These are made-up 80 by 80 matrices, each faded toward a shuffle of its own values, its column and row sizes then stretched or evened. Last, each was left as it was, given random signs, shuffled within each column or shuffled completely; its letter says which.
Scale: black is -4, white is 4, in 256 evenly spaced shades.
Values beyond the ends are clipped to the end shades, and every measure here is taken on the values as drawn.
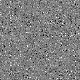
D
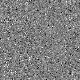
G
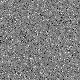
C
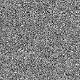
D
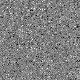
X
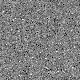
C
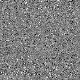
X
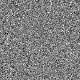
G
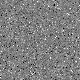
C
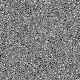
C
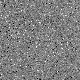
C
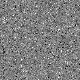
G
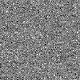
D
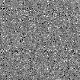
D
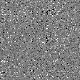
D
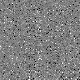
D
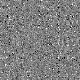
D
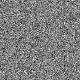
X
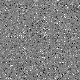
X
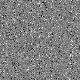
G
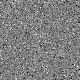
C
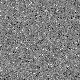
C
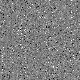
G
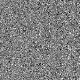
X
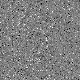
G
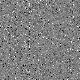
G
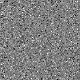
D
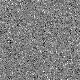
G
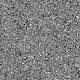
G
